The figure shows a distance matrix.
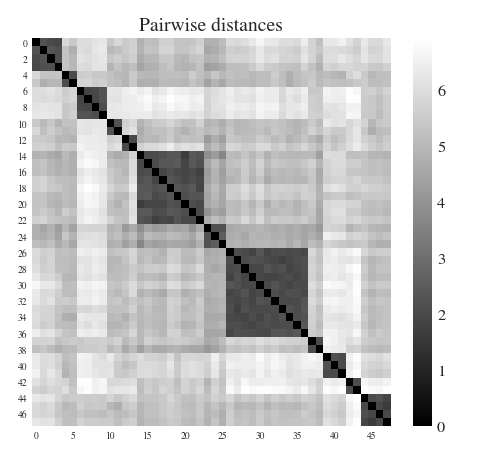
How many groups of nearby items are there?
12
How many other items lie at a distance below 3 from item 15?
8
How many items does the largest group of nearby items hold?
11
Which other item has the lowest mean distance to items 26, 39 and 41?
40
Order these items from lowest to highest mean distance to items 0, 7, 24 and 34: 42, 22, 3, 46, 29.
3, 29, 46, 22, 42
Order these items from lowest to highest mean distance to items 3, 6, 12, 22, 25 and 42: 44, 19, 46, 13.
19, 13, 46, 44
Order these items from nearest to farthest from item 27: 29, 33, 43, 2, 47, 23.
33, 29, 23, 47, 2, 43
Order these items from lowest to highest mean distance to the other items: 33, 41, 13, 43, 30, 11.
33, 30, 11, 13, 41, 43
